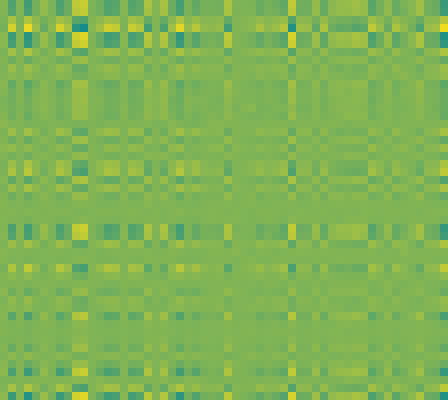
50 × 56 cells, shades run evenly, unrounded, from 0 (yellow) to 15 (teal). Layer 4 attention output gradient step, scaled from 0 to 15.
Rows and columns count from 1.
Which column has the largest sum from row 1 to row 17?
56
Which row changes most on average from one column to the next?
4
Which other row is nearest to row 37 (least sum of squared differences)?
46
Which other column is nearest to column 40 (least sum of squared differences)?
43
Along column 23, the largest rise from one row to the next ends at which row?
5
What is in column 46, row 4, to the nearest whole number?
10
